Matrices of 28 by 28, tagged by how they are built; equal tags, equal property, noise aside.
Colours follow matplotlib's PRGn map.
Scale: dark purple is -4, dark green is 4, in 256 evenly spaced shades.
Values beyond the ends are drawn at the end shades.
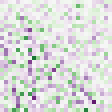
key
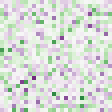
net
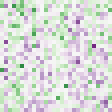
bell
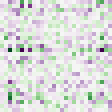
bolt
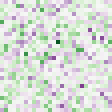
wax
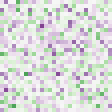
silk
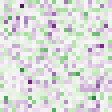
bell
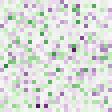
net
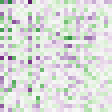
bolt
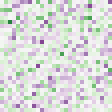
net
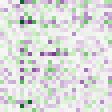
bolt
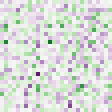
silk
